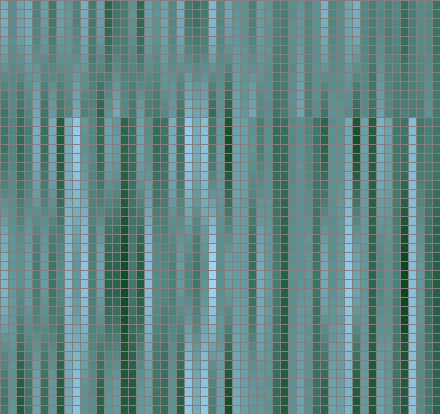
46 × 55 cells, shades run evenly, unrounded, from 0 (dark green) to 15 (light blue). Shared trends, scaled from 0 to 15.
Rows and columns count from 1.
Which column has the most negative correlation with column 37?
22
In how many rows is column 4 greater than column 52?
13
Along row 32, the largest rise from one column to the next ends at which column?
52
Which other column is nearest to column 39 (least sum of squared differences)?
2
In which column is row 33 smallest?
51
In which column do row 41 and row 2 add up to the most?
44
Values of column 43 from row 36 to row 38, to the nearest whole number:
9 9 9
